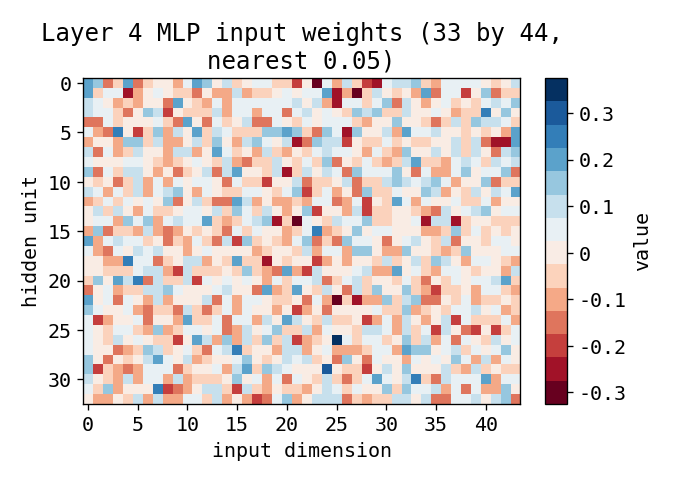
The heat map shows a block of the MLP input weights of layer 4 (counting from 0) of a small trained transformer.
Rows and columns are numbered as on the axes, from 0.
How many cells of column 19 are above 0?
11
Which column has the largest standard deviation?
25
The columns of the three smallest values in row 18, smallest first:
18, 23, 7
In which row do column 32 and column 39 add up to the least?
28
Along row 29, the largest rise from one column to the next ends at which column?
24
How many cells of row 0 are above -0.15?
38
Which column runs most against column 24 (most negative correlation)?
1
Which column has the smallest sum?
8
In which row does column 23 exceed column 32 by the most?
15
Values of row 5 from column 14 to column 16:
0.05 -0.05 -0.05
